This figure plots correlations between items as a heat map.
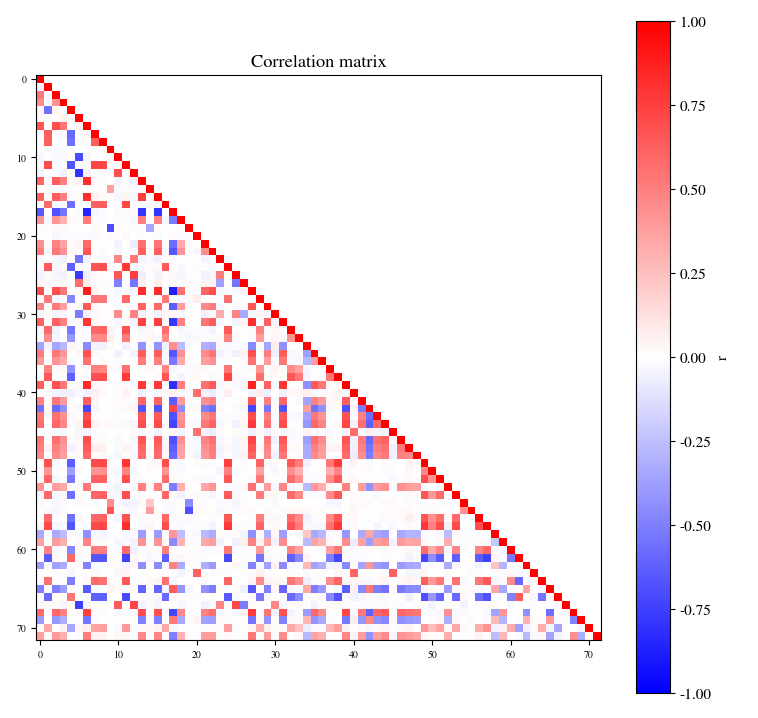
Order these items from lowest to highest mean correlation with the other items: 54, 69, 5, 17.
17, 69, 5, 54
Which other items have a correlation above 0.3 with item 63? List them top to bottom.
20, 40, 45
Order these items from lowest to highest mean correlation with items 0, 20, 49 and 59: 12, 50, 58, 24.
58, 12, 50, 24
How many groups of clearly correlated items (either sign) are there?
5
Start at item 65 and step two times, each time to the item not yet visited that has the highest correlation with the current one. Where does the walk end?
42
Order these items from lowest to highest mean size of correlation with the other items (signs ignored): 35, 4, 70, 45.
45, 70, 4, 35
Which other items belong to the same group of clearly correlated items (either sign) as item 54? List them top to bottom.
9, 14, 19, 55
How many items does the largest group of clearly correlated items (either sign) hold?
32
